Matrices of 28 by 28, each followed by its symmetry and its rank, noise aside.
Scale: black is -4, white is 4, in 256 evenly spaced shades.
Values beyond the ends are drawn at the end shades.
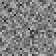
symmetric, rank eight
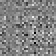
no symmetry, rank four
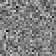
no symmetry, rank eight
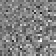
no symmetry, rank six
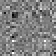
no symmetry, rank four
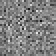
no symmetry, rank eight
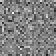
no symmetry, rank eight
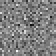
antisymmetric, rank eight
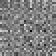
symmetric, rank four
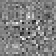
no symmetry, rank four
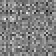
no symmetry, rank six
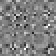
symmetric, rank four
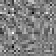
antisymmetric, rank four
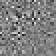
antisymmetric, rank four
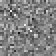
symmetric, rank eight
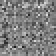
antisymmetric, rank eight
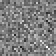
symmetric, rank eight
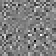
antisymmetric, rank four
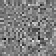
no symmetry, rank six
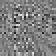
antisymmetric, rank four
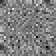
symmetric, rank four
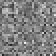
no symmetry, rank four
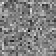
no symmetry, rank eight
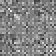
symmetric, rank six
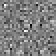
no symmetry, rank six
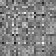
symmetric, rank four
